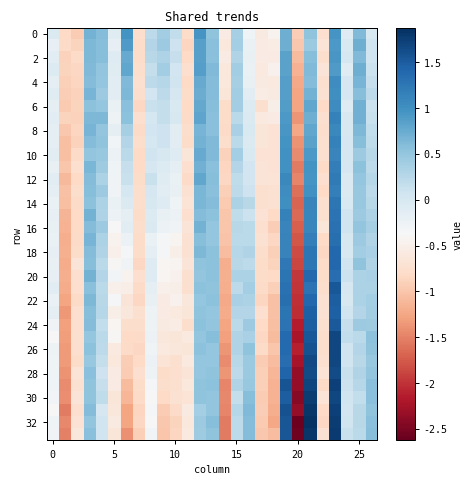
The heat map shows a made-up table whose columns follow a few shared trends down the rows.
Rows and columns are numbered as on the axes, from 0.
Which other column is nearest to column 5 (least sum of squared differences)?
10
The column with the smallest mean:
20
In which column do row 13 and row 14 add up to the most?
23
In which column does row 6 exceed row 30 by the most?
6
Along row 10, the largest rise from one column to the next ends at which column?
21
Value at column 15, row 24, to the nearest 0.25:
0.25
